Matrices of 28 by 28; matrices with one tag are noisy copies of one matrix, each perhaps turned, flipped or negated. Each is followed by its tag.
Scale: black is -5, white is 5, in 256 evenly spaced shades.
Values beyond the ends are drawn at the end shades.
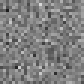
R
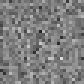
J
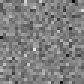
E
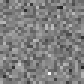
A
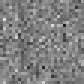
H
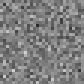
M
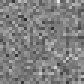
E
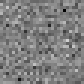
H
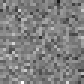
E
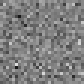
R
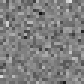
A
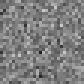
J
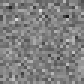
R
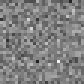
J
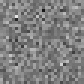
R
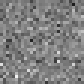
J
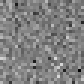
E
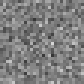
J
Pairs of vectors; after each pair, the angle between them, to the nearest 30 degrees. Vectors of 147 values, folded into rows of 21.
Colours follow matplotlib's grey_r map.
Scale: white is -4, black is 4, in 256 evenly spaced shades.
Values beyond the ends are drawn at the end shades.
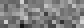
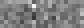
90 degrees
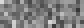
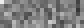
30 degrees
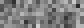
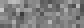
120 degrees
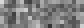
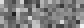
30 degrees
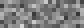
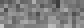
90 degrees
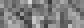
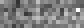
90 degrees
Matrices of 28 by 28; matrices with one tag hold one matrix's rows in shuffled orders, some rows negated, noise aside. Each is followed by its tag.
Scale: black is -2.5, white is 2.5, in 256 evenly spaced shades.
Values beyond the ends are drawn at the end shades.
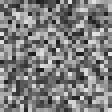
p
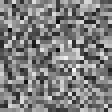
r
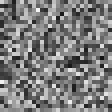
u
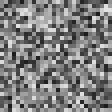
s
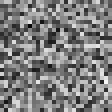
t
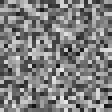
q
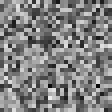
q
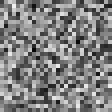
q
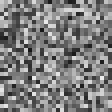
u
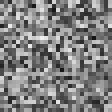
p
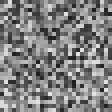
t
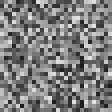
r
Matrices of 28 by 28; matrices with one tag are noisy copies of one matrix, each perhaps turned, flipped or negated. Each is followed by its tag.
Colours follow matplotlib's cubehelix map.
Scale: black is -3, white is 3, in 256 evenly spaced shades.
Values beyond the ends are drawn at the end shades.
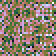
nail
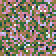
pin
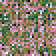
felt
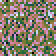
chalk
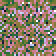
pin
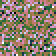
pin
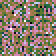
nail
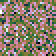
pin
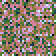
nail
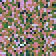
felt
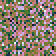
pin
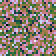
chalk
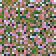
chalk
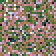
nail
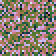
nail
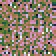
felt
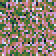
felt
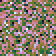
chalk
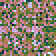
felt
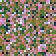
pin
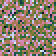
pin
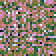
felt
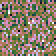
chalk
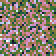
pin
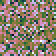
pin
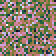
chalk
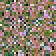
pin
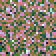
pin
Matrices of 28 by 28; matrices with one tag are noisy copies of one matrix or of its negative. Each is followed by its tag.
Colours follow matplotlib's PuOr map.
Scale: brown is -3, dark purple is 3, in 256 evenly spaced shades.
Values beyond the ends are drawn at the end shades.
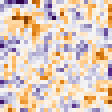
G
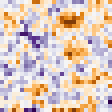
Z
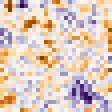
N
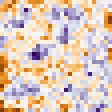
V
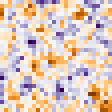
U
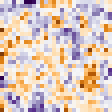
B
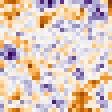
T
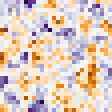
B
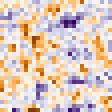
Z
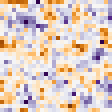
G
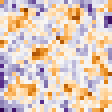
V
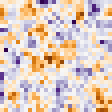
U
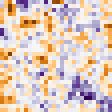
N
